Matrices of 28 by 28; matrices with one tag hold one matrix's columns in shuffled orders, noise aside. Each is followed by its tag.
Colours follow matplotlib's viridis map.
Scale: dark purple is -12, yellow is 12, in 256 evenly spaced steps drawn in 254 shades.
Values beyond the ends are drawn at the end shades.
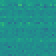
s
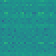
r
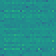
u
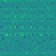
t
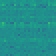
s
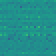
t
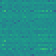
u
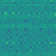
r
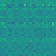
s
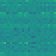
r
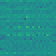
t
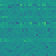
s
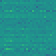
u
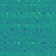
r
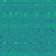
r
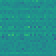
t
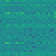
r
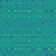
u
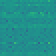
r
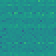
r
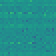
r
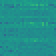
s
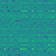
u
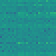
r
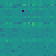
s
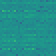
u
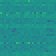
r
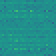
u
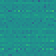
u
